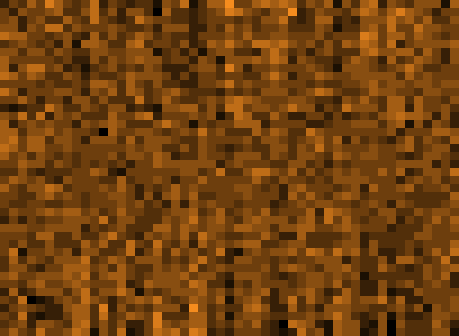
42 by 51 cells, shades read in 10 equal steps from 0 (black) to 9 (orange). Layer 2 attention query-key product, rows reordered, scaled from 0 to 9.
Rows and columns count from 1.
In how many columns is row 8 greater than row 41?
24
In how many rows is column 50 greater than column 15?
17
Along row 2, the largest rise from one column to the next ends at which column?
19
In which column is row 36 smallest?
26
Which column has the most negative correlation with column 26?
38
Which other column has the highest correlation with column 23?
18
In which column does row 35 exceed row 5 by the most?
10
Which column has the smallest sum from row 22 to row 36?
41
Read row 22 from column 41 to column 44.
4 4 6 4
